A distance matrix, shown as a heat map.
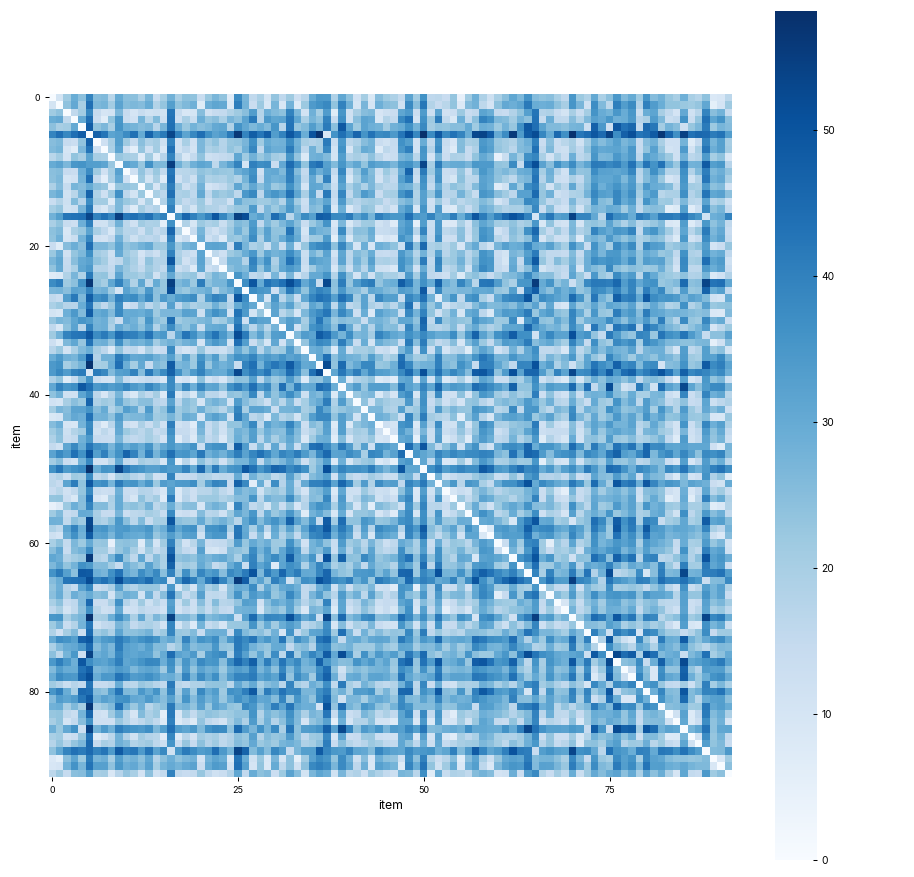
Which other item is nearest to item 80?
64
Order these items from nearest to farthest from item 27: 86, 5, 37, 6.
86, 6, 37, 5
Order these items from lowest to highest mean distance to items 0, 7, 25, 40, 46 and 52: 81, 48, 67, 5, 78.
67, 81, 78, 48, 5
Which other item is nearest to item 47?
90
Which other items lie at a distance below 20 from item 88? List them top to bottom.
16, 32, 65, 74
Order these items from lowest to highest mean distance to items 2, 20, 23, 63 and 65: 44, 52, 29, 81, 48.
44, 29, 81, 52, 48
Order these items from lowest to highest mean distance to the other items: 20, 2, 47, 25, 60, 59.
2, 60, 20, 59, 47, 25
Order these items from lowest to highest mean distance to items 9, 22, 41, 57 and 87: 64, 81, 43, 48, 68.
68, 43, 81, 48, 64
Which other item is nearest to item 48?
42
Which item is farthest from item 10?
48
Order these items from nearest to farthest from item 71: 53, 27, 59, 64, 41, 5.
53, 41, 64, 59, 27, 5
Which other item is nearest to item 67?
60
